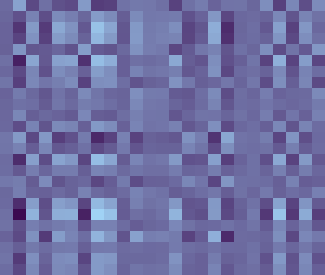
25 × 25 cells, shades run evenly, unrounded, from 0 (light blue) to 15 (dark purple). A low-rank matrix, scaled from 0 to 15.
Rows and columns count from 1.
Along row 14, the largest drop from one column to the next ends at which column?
18
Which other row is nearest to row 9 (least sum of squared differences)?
10
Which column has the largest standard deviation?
8
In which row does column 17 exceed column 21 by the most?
13
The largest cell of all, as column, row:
2, 20
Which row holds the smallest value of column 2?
1
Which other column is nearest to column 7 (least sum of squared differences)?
21
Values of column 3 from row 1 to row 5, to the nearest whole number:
10 6 4 5 9
